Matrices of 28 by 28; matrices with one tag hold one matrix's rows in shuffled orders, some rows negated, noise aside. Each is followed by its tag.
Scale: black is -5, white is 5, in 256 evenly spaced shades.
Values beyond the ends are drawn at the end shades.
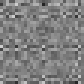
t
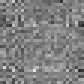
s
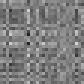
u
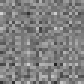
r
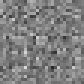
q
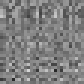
r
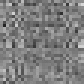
s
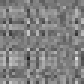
u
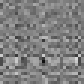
t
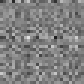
r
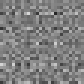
r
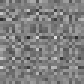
r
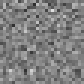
q
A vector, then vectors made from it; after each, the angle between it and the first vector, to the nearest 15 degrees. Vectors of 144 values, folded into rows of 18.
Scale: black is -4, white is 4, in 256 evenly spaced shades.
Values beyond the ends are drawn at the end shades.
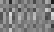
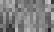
60 degrees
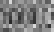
135 degrees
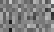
150 degrees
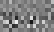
120 degrees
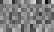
120 degrees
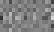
30 degrees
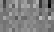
75 degrees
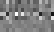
75 degrees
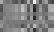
90 degrees
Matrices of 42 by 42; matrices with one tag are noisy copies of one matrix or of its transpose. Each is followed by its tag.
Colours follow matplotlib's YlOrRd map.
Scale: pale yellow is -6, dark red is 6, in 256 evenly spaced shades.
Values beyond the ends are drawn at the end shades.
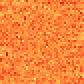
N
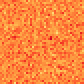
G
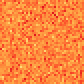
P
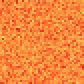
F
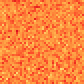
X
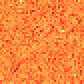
P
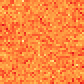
N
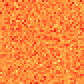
F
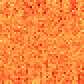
N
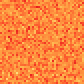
X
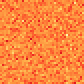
F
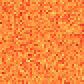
F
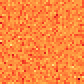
F
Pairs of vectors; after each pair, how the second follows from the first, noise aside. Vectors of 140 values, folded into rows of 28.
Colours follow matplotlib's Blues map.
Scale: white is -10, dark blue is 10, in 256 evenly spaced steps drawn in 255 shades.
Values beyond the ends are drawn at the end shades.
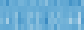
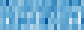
scaled up.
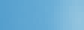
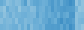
wrapped around, negated.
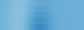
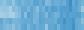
wrapped around, negated.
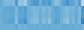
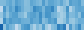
reversed, negated, scaled up.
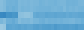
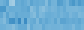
wrapped around, partly zeroed.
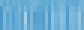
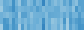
wrapped around, negated.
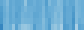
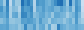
reversed, negated, scaled up.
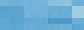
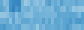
wrapped around, negated.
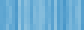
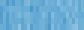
wrapped around, partly zeroed.
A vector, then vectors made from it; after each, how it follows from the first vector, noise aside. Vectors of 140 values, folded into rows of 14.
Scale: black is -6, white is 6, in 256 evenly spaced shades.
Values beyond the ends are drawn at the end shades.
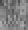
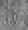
shrunk.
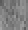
shrunk.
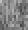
negated.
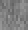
shrunk.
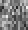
reversed, scaled up.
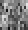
reversed, scaled up.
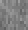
negated, shrunk.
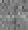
wrapped around, negated, partly zeroed.
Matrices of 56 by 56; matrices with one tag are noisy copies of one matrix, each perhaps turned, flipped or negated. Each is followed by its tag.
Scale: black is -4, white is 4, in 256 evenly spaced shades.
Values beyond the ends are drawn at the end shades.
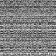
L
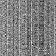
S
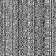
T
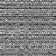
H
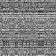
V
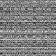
H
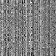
L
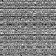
H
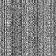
T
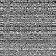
L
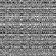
H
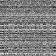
L
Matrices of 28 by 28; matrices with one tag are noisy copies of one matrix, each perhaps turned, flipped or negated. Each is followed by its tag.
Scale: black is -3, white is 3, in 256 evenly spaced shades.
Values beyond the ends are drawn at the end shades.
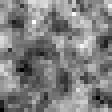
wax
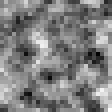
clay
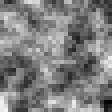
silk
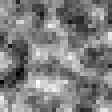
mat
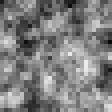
wax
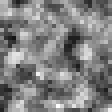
clay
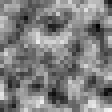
clay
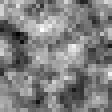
mat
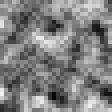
clay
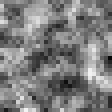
mat
